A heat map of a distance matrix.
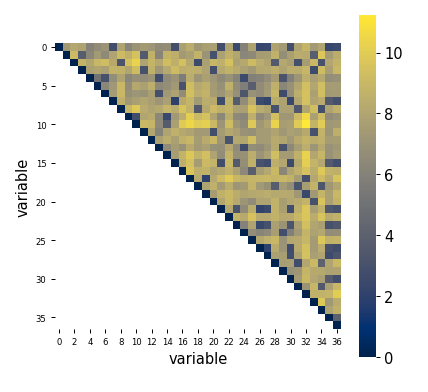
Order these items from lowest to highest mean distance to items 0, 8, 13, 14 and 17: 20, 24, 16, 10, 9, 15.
24, 9, 15, 10, 20, 16
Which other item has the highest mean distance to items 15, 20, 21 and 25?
32
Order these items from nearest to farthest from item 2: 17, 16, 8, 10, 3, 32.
8, 32, 17, 3, 16, 10
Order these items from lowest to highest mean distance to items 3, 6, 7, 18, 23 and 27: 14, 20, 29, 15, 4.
15, 4, 29, 20, 14
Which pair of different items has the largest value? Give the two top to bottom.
10, 32
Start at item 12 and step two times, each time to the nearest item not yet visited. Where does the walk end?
4
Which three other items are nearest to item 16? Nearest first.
5, 25, 4
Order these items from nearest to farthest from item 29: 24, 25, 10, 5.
24, 5, 25, 10
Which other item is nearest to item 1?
20
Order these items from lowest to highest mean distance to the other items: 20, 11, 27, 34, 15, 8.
27, 15, 11, 20, 8, 34
